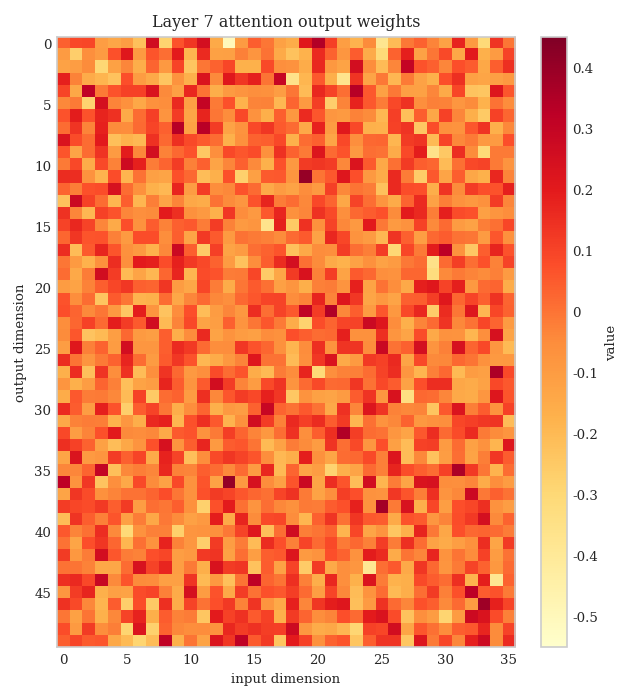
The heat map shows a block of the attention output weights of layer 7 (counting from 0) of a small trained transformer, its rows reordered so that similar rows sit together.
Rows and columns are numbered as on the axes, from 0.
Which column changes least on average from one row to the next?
10
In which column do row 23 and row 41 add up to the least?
11
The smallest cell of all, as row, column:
0, 13
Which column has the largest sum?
28
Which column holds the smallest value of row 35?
21
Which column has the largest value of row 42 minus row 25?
18
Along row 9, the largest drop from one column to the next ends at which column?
29
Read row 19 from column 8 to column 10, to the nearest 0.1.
0 0.2 -0.2
